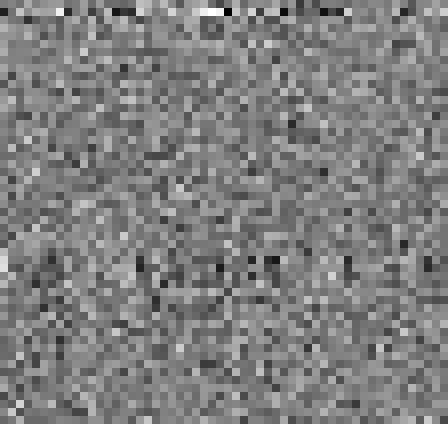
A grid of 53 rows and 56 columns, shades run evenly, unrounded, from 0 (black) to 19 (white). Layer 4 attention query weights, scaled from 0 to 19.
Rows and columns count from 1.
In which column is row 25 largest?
24
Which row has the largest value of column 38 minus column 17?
42
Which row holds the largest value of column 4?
18
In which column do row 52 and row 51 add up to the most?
12
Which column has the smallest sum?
8
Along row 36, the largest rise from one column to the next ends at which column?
22
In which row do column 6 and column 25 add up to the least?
39
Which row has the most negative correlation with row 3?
2
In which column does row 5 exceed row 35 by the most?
32
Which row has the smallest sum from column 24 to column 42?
33
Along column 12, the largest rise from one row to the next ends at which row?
3
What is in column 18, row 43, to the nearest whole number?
11
